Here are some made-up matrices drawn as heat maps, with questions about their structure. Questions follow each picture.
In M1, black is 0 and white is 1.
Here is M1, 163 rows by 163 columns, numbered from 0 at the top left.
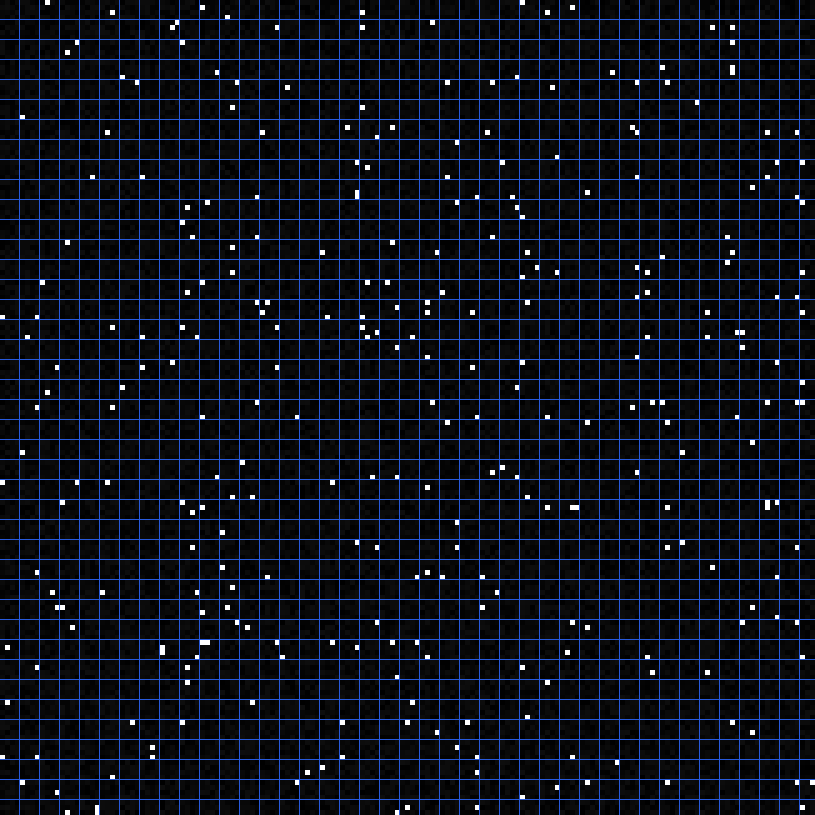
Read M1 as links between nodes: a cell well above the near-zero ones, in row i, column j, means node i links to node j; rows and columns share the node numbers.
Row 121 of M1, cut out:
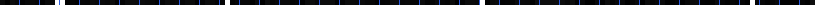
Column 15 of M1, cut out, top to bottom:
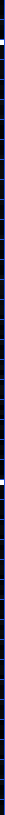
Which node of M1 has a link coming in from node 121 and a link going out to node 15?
node 96
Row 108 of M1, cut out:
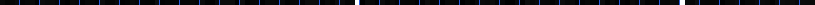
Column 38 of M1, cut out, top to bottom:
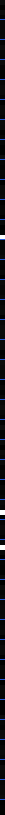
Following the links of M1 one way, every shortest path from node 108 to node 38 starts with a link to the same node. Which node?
node 136
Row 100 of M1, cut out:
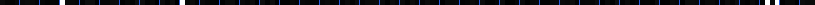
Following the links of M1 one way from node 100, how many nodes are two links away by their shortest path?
2
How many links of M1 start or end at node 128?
6
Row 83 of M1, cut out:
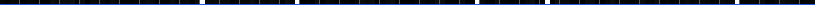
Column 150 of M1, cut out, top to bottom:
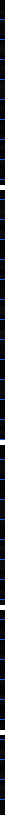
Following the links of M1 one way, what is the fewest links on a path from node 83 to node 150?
4
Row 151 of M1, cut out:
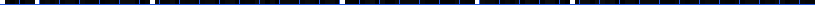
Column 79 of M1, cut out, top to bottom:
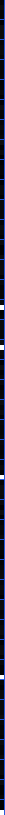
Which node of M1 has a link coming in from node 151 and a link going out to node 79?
node 95
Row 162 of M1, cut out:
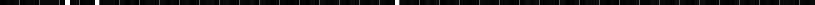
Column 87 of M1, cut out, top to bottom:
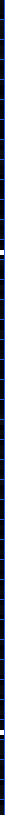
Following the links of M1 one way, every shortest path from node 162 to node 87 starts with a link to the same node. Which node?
node 13
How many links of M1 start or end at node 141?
3
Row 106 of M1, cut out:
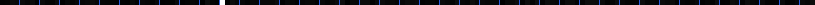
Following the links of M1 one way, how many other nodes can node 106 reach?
2
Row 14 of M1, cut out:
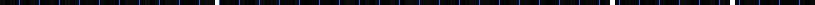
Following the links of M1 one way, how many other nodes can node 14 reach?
12
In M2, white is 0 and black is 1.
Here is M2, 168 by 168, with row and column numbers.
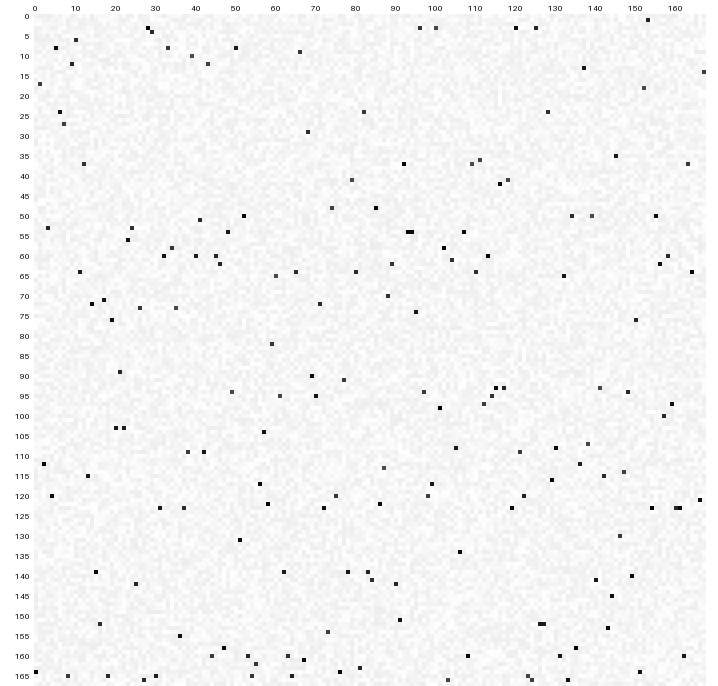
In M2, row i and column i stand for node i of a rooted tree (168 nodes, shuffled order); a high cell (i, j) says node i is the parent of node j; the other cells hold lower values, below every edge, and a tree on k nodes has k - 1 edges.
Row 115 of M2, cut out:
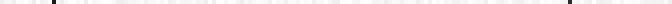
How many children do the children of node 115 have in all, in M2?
3
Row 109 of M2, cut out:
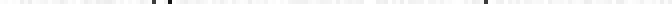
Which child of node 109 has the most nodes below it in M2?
121
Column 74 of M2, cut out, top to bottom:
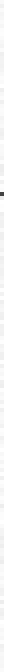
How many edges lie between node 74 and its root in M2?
3
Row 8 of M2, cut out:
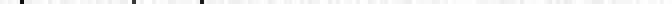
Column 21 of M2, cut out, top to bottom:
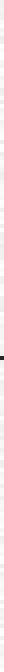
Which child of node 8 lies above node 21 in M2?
50
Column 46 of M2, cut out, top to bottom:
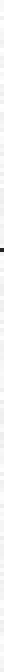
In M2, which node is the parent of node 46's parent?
139
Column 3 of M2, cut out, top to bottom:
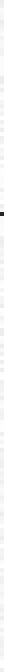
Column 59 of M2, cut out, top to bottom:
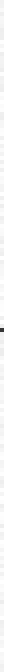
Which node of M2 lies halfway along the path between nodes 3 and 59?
24
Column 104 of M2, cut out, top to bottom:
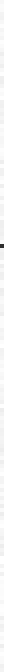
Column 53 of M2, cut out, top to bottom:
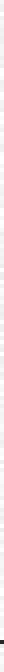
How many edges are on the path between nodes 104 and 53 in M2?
9
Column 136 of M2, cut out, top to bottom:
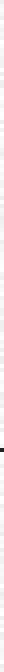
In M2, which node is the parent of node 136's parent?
97
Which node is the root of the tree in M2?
165
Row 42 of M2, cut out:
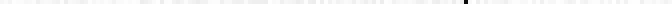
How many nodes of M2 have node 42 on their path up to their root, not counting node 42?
2
